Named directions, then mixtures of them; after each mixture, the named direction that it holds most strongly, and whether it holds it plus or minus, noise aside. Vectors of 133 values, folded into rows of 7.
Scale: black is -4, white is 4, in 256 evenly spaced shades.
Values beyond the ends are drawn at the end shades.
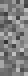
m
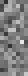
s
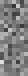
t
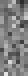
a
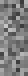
t, plus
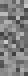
m, minus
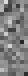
s, minus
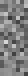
m, minus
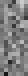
a, minus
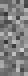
m, plus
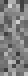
s, plus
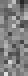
a, plus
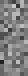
t, minus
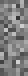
t, minus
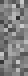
t, minus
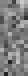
a, minus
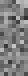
a, minus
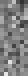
a, plus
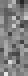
a, plus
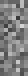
t, minus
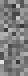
t, plus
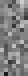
a, minus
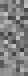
m, minus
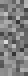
m, minus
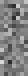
t, plus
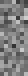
m, plus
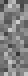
s, plus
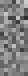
m, minus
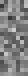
m, minus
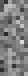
s, plus
